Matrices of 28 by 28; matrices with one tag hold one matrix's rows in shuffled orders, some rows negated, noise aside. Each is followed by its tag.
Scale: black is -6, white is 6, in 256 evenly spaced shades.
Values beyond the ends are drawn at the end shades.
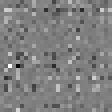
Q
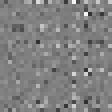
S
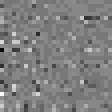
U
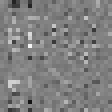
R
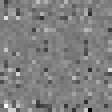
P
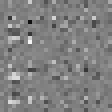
R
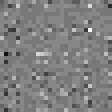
P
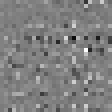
S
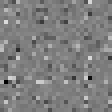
P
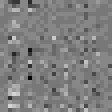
R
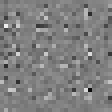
P
